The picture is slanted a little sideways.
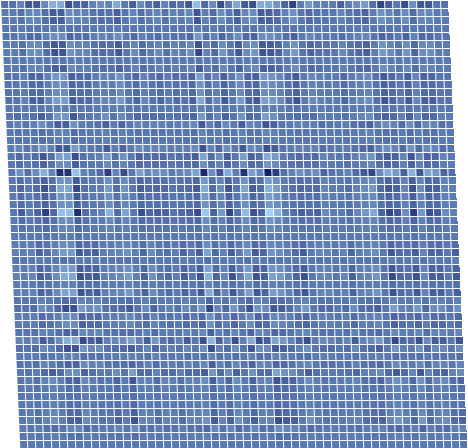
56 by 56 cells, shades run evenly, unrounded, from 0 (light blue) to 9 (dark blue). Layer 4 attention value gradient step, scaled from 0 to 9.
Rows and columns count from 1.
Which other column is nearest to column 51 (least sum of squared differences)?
28
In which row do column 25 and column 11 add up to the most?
22
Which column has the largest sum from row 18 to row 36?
9
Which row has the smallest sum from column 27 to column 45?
27
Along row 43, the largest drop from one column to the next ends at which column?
25
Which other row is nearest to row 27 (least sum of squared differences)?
24
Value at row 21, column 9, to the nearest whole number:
6
